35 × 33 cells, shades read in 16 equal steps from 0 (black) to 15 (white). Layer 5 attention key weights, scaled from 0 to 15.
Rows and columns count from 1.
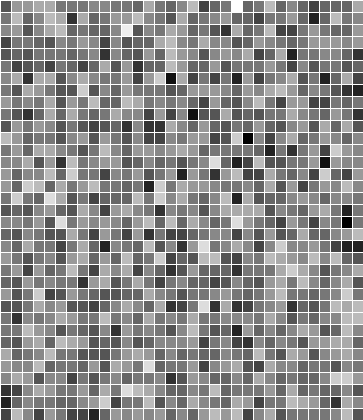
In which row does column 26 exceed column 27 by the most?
5
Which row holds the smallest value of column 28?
16
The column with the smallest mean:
9
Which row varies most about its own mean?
7
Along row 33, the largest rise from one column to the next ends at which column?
12
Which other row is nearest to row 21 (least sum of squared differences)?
8
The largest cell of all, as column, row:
22, 1
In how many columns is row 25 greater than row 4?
12
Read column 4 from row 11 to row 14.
9 7 10 5
